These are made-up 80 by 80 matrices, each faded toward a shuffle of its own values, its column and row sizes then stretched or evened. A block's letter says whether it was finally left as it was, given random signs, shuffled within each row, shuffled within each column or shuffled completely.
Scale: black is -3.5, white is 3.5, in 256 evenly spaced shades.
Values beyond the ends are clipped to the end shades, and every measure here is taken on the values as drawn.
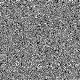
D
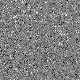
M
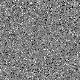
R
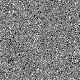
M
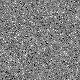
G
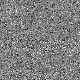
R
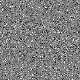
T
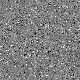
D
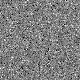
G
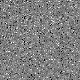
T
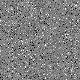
M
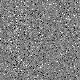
M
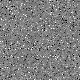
D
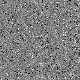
M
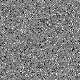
T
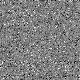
D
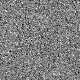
M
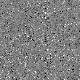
T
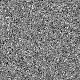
G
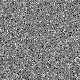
G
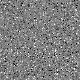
M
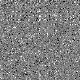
T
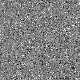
R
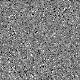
R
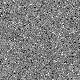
G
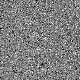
M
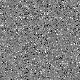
T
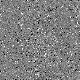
R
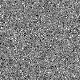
D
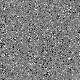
R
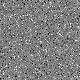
G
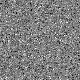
D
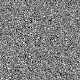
R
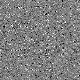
T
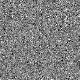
R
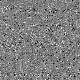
D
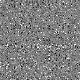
T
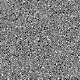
T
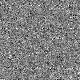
D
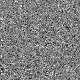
R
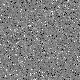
G
